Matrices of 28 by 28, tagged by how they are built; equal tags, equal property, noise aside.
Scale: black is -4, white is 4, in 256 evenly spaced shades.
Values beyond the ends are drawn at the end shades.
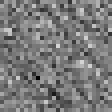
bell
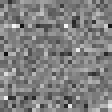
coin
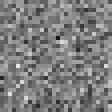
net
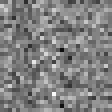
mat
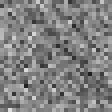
bell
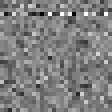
coin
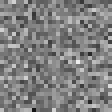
mat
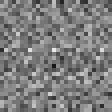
net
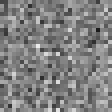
mat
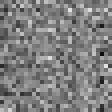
mat
